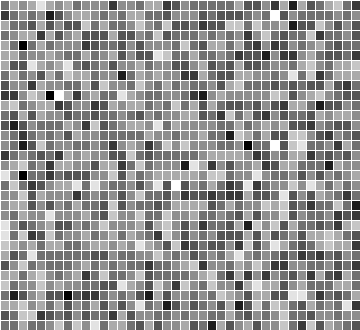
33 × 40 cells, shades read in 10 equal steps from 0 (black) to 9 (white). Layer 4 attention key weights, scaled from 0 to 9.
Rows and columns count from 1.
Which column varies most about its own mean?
3
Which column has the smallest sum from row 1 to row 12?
23
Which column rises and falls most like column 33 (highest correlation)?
40
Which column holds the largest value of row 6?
18
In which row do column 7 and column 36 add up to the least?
11
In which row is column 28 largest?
19
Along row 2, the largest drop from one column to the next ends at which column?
32
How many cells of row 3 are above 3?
26
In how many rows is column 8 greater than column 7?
10
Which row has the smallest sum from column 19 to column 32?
20
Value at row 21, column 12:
3
